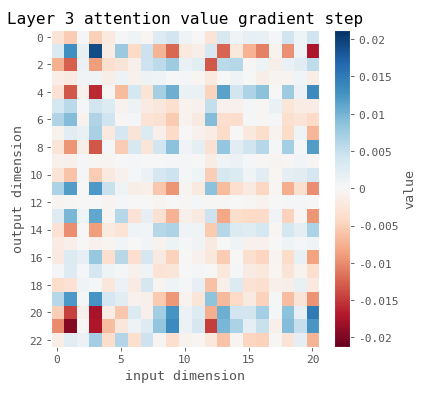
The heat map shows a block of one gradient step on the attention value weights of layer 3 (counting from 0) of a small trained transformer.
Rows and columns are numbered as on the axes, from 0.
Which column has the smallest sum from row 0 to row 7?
20
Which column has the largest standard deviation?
3
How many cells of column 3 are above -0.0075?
17
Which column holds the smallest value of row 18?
12
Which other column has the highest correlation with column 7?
2
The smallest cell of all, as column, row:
1, 21
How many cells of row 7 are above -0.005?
20
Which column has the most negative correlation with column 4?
19
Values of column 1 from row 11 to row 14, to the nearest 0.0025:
0.0125 0 0.01 -0.01
